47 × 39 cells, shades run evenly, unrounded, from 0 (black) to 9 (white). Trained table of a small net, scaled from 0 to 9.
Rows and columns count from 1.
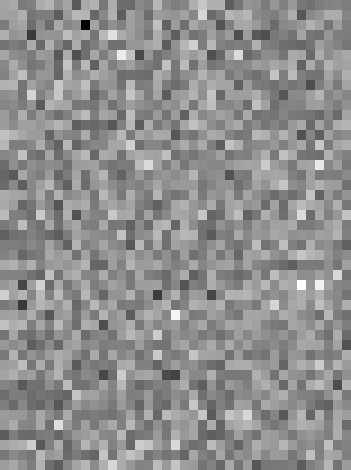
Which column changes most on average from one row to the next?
36
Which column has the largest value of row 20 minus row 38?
12
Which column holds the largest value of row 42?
28
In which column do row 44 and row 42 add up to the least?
24
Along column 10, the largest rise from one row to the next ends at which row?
4
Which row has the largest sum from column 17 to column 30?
42
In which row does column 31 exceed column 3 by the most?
31
